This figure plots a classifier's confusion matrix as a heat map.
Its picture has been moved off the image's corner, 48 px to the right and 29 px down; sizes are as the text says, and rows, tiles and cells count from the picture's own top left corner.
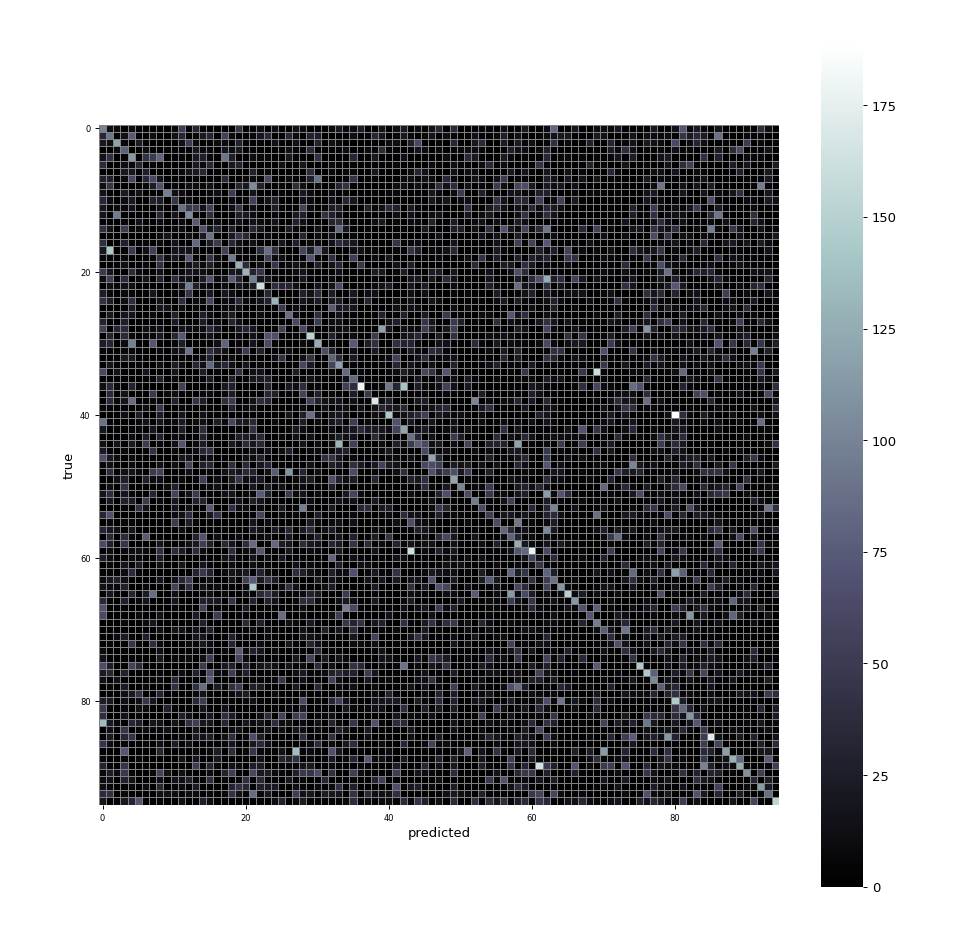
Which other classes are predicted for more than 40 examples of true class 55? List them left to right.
10, 43, 58
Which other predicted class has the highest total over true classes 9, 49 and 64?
21
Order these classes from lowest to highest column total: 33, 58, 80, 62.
33, 80, 58, 62
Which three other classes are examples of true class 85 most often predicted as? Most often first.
79, 74, 21
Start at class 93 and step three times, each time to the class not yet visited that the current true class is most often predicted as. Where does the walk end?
80
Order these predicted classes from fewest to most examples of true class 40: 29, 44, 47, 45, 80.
47, 44, 45, 29, 80
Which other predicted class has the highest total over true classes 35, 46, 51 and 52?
62
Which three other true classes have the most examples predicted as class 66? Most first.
89, 21, 18
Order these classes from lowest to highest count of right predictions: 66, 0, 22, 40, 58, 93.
93, 0, 66, 58, 40, 22
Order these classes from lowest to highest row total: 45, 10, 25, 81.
25, 45, 81, 10
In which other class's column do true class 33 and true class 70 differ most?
73
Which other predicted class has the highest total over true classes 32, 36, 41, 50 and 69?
42
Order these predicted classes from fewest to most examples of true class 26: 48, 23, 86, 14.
23, 86, 14, 48
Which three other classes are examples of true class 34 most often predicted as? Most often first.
69, 81, 48
